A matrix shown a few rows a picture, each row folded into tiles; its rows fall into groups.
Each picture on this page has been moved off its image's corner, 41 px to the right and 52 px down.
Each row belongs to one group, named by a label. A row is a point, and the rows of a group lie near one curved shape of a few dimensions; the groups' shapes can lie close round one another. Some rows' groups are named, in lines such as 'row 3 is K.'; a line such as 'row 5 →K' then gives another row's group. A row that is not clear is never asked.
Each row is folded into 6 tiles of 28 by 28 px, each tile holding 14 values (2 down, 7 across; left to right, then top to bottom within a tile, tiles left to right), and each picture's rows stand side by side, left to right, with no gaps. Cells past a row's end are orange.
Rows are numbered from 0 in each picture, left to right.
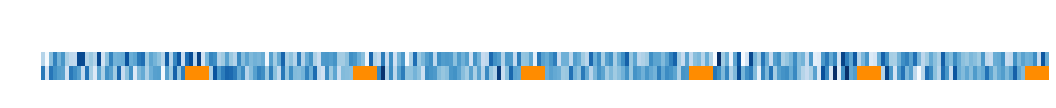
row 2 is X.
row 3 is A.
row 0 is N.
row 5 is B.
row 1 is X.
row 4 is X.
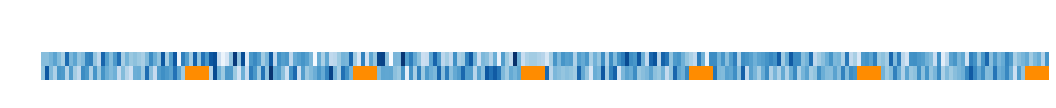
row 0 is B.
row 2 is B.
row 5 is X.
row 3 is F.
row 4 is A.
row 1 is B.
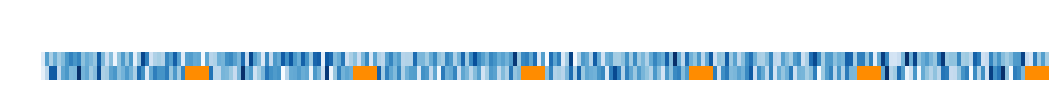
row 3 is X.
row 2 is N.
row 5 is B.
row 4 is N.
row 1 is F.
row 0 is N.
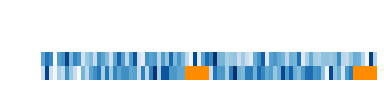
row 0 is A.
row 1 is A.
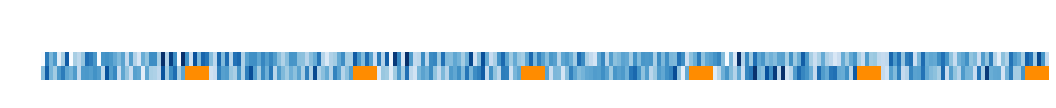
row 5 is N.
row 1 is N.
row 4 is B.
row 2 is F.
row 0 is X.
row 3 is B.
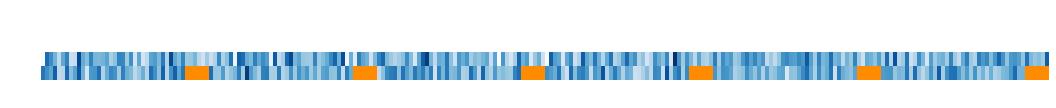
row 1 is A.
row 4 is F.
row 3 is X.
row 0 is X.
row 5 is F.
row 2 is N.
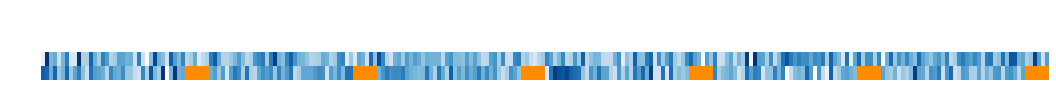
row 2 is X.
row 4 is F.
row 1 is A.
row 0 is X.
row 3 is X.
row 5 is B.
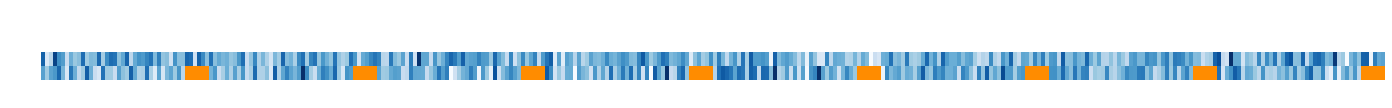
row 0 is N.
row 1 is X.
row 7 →N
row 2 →F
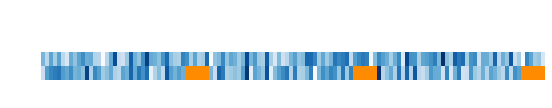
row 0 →X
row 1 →N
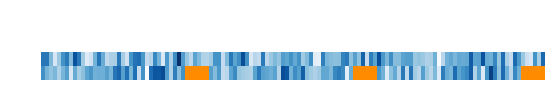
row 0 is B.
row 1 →B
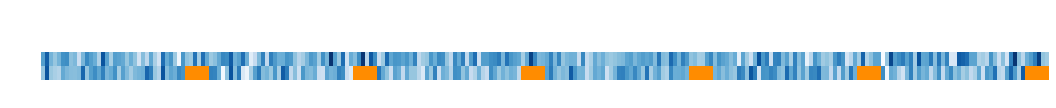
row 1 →B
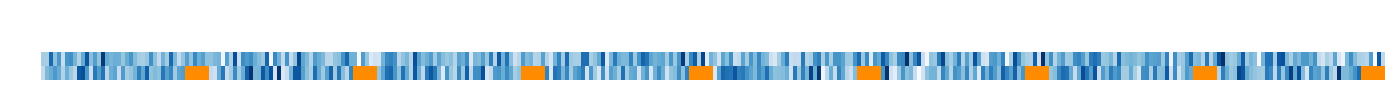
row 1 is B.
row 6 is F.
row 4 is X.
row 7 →A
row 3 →N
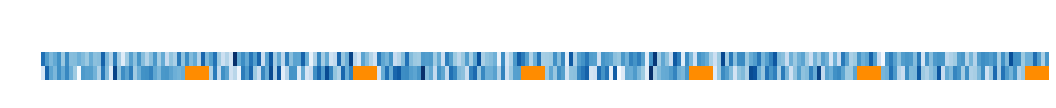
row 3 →B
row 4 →N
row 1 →B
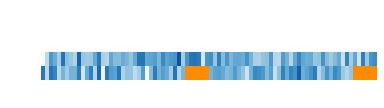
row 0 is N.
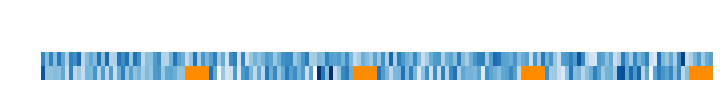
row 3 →B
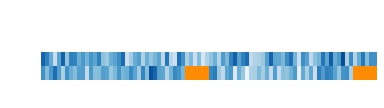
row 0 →X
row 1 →B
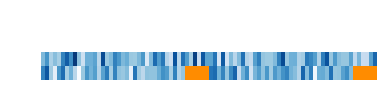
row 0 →B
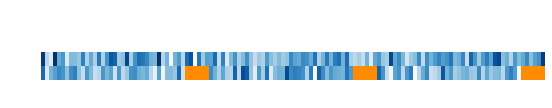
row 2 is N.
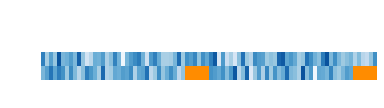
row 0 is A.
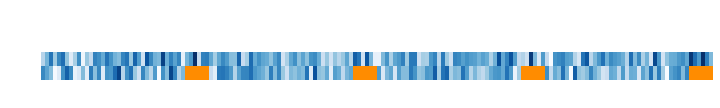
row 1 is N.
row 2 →B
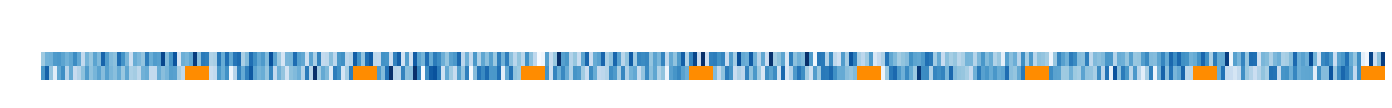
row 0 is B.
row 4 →B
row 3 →N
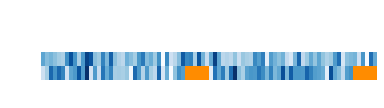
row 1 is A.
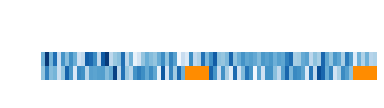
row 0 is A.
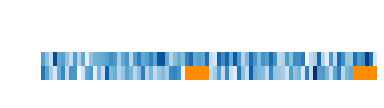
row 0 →N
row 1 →N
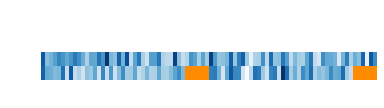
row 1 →B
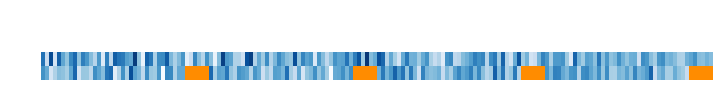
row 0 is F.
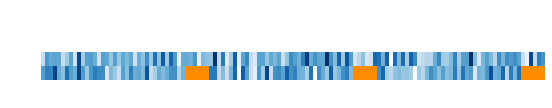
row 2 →A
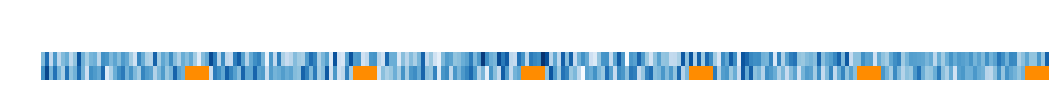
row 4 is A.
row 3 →A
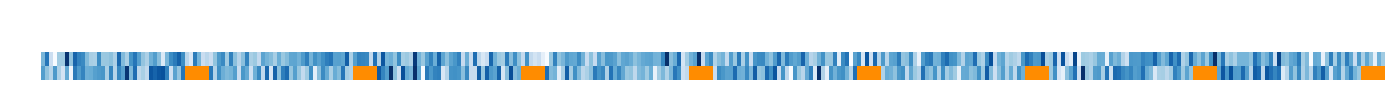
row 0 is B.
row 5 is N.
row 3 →B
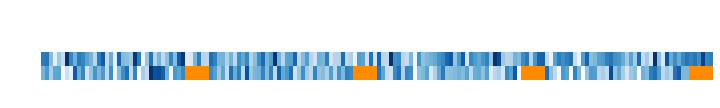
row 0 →B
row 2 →N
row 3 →N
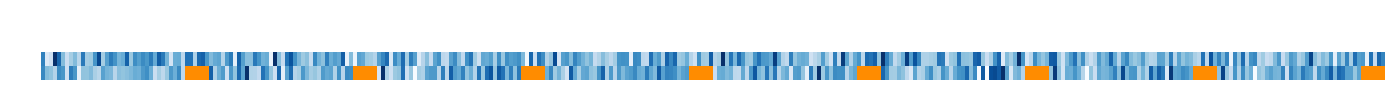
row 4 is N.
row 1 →A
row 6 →A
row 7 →A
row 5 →B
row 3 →A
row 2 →A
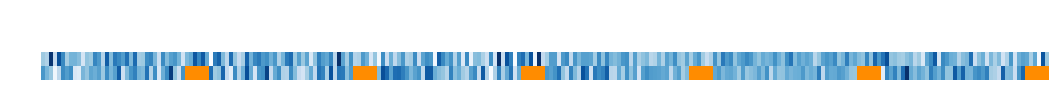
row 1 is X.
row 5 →A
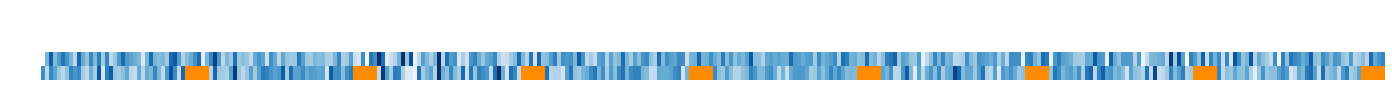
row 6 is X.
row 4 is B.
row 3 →B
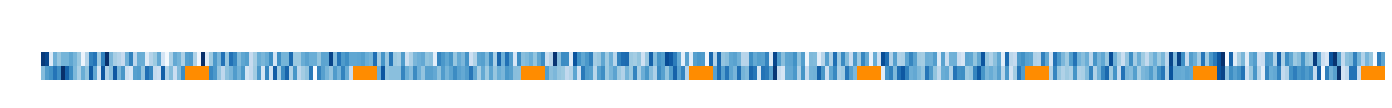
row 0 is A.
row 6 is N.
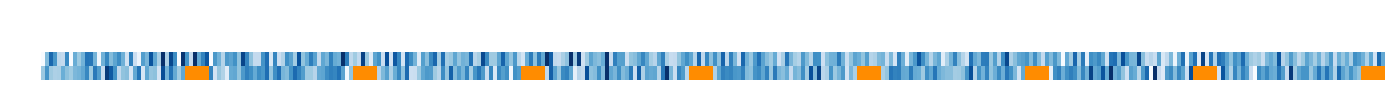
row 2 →F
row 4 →X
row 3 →B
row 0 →X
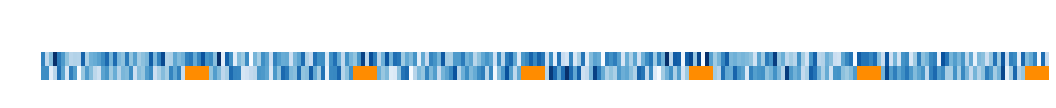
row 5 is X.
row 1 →F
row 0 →N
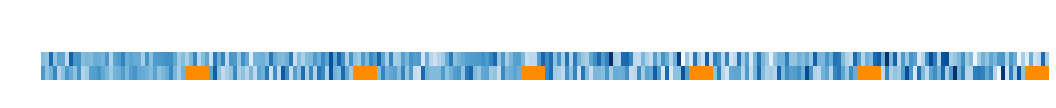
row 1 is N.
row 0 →A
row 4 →X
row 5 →A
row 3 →A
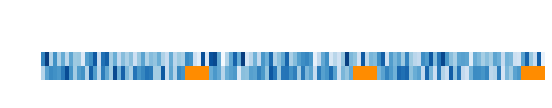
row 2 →A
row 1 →B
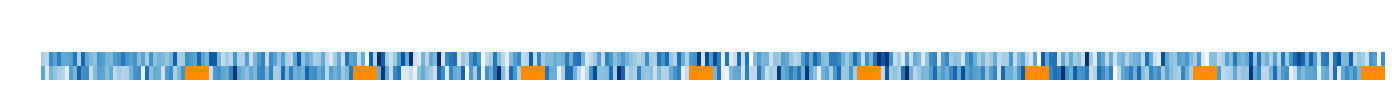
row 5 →A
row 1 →A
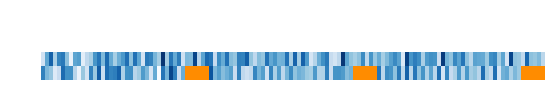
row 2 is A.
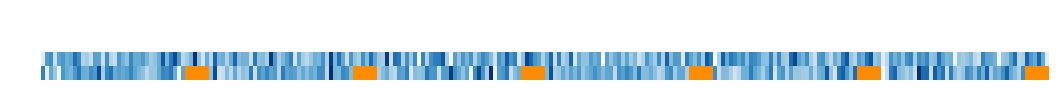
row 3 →X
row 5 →N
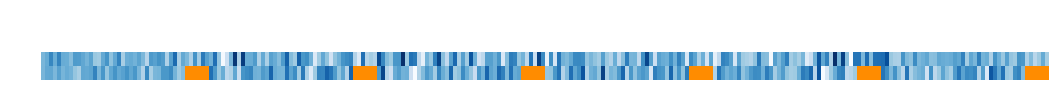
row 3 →N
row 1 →B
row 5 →X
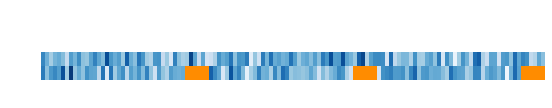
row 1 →B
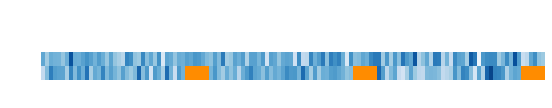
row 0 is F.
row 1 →X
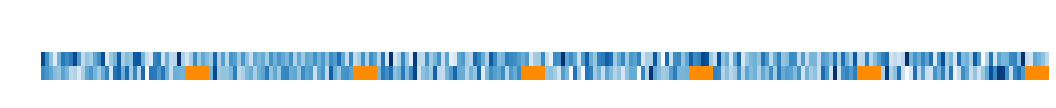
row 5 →B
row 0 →B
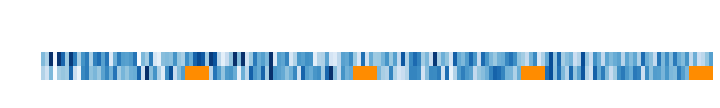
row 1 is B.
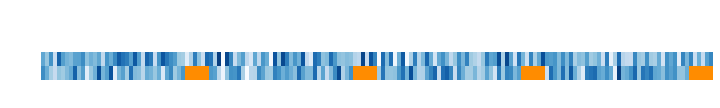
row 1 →F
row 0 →F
